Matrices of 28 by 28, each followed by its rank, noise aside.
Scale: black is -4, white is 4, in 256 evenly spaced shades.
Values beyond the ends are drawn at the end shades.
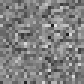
eight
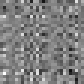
two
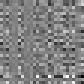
two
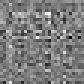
four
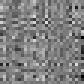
three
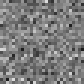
eight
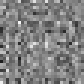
four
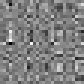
three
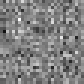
four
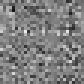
six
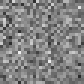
six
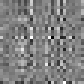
three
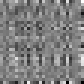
two
